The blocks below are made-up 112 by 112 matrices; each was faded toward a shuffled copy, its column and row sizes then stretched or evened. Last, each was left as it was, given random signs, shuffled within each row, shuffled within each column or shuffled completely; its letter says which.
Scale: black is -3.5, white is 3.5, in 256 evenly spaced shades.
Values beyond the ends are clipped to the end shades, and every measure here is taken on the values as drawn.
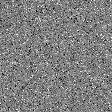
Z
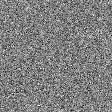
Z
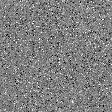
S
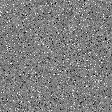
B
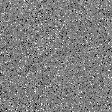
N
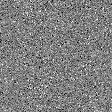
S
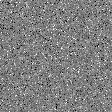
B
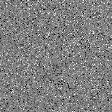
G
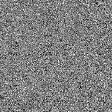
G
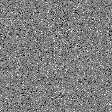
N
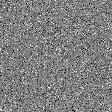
B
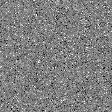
S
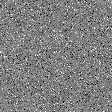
B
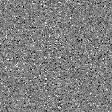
G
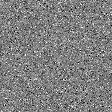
Z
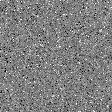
B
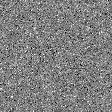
B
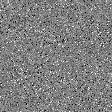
Z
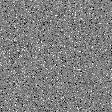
S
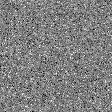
B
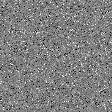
Z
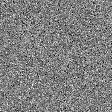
B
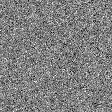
B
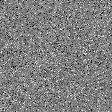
Z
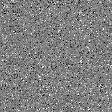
G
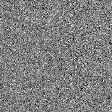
G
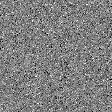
S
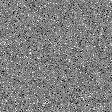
B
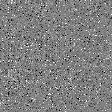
G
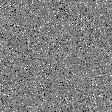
B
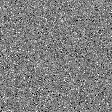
Z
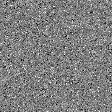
N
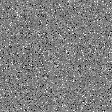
G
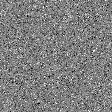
Z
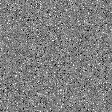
S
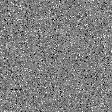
N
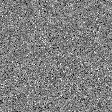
S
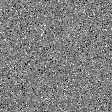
B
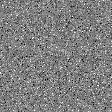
Z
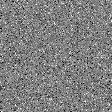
S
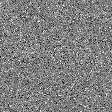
Z
